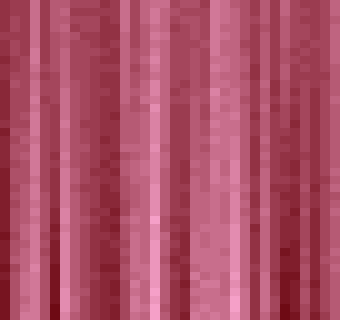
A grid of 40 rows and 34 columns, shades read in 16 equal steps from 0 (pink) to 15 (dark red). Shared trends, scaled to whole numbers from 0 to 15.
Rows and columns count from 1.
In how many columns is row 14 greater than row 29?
14
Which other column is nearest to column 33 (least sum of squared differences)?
9
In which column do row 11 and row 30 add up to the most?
1
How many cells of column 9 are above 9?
4
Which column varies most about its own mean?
29
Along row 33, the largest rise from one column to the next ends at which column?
17
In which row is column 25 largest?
6
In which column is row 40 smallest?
16
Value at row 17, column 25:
7
